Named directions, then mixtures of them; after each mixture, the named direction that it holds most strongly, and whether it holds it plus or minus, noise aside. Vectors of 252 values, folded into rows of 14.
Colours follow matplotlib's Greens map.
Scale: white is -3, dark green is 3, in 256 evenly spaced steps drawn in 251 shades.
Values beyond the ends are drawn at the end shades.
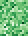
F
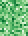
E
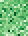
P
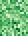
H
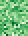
F, minus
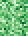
E, minus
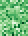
H, minus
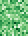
H, plus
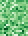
F, minus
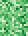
E, minus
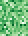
F, minus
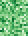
E, plus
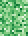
E, plus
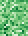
F, minus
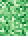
E, minus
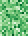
H, minus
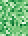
F, minus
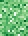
P, minus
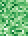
F, plus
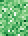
P, minus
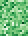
F, plus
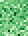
P, plus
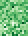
F, plus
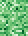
E, minus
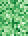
H, plus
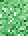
P, minus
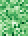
H, minus
